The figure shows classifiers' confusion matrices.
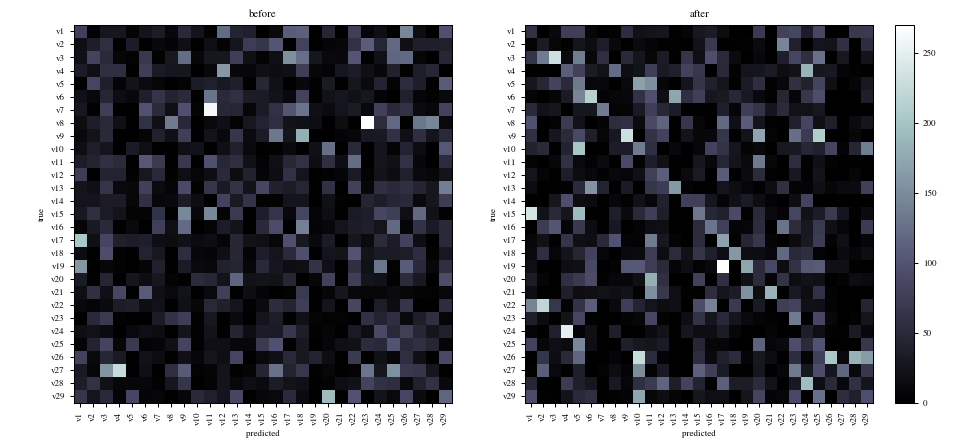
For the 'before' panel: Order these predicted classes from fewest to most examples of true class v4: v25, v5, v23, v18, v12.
v5, v23, v25, v18, v12
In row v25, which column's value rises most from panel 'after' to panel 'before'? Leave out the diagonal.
v16
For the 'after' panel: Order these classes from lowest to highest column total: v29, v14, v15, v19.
v14, v19, v29, v15
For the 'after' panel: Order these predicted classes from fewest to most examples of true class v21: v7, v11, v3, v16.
v3, v7, v16, v11
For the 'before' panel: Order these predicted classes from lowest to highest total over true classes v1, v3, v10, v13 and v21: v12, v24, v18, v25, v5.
v5, v24, v25, v12, v18
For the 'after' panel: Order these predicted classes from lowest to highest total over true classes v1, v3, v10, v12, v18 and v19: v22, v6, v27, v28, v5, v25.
v27, v28, v6, v22, v25, v5
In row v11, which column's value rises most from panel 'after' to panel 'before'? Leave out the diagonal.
v22
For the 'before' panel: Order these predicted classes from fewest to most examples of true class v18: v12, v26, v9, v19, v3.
v19, v12, v26, v9, v3
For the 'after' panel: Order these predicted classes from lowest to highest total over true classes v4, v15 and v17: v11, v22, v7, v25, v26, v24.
v22, v7, v26, v25, v24, v11
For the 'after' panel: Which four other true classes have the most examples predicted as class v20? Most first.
v9, v11, v25, v29
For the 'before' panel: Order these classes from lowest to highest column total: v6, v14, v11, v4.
v14, v4, v6, v11
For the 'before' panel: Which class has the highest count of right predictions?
v8
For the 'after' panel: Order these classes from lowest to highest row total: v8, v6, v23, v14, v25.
v14, v23, v25, v8, v6
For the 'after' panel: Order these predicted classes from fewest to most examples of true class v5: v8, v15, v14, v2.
v8, v14, v2, v15
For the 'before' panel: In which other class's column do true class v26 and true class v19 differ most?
v24
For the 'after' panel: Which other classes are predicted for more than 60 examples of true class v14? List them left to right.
v4, v15, v24
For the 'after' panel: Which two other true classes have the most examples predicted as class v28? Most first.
v26, v1
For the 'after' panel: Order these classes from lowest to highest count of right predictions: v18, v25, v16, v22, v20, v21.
v20, v22, v25, v16, v18, v21
